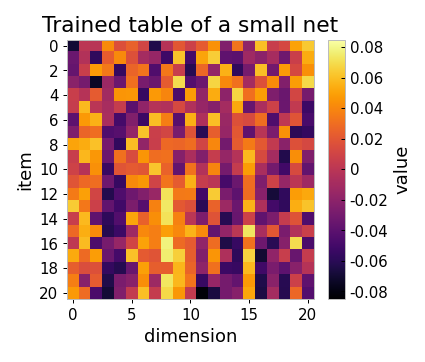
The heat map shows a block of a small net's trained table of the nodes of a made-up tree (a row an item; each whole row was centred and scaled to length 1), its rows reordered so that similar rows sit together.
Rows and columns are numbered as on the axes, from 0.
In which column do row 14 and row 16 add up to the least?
13
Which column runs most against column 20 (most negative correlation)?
7
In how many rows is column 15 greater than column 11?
17
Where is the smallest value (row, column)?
20, 11
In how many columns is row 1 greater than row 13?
9
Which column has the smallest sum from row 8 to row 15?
3
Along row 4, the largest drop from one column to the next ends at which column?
6
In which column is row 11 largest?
10
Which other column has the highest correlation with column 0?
15
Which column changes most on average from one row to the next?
2
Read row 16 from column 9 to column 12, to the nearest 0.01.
0.03 0.02 -0.02 0.03
